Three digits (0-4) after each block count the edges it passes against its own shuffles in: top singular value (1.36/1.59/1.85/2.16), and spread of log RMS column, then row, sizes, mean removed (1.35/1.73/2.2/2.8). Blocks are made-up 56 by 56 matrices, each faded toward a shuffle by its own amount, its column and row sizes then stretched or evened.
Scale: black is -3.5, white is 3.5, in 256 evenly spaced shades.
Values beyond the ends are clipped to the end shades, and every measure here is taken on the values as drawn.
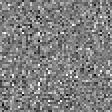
2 1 1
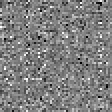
2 3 0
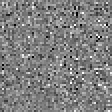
0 2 2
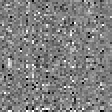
3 3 1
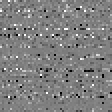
1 1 4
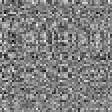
4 2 3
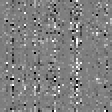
2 4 1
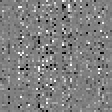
1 4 1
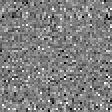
3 1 2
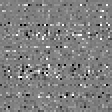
0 1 4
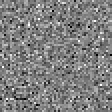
1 0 1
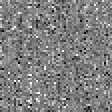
2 3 0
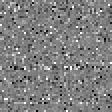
1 0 2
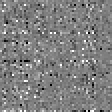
2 3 2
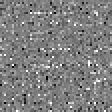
1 1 2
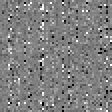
0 4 0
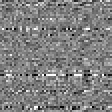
4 0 4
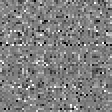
3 0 3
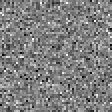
2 0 0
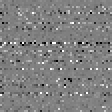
1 0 4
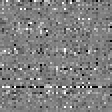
3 1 4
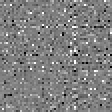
3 1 3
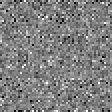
2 0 2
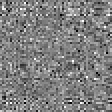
4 1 2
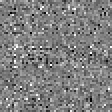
1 1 3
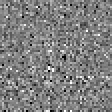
2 1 2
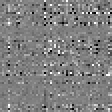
2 3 4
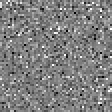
0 0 1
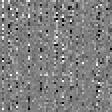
0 4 1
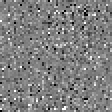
1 2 2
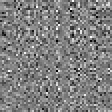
4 3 1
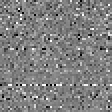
1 1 3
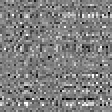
4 1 4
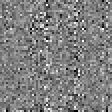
3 3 2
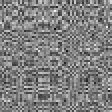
4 1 1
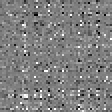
2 3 4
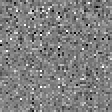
0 2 1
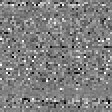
0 1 4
